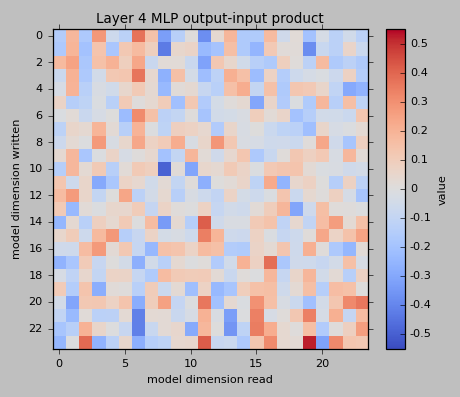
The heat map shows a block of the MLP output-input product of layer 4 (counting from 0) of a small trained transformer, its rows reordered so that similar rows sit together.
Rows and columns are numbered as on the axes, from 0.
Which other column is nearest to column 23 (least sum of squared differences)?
15
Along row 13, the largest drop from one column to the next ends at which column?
18
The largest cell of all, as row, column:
23, 19
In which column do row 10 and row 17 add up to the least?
8
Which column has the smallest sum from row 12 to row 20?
6
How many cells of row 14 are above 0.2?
2
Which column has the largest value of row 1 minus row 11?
3
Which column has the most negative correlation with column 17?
14
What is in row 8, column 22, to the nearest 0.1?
-0.2
